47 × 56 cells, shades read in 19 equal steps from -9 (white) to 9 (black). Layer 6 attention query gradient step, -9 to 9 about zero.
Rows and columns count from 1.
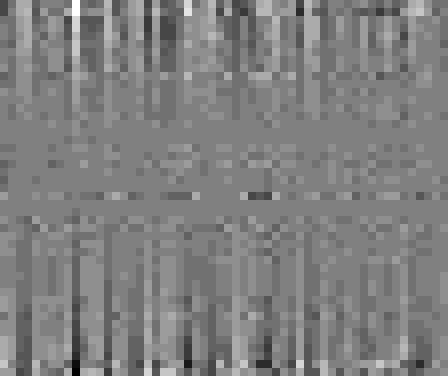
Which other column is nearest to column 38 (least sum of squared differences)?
41
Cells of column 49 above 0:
13
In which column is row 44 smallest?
51
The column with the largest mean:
34
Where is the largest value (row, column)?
47, 10
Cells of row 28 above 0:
14
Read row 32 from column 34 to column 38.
2 0 0 1 -1
